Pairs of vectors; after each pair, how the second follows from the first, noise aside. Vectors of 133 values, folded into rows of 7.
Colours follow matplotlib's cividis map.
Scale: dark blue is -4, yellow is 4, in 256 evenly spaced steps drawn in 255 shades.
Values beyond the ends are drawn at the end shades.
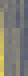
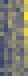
reversed.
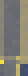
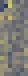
reversed, partly zeroed.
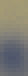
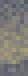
wrapped around, negated, shrunk.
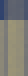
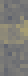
wrapped around, negated, shrunk.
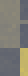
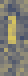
wrapped around.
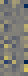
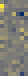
reversed, partly zeroed.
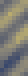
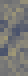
wrapped around, negated, partly zeroed.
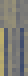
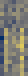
negated.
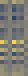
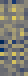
negated.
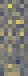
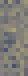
wrapped around, negated, shrunk.
